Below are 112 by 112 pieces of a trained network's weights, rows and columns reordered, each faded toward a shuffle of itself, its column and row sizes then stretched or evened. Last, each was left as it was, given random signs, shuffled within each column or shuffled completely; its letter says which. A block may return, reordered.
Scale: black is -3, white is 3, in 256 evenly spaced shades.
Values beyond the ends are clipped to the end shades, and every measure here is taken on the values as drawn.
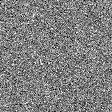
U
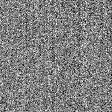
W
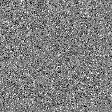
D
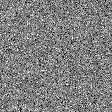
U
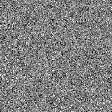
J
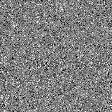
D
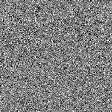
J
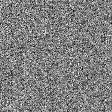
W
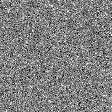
U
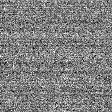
J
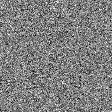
D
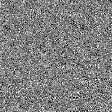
J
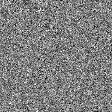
D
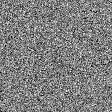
U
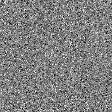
D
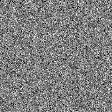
D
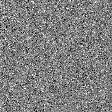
W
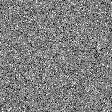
U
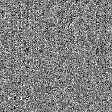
J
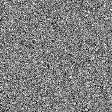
W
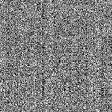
J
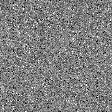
D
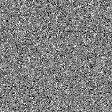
J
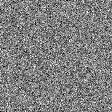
U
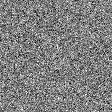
U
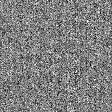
W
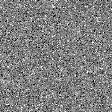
J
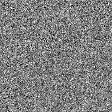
D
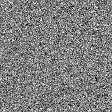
J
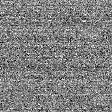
J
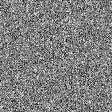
U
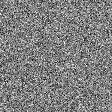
U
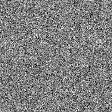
D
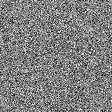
U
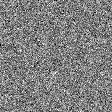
U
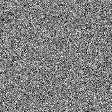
W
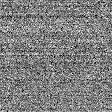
J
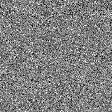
D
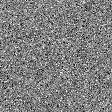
U
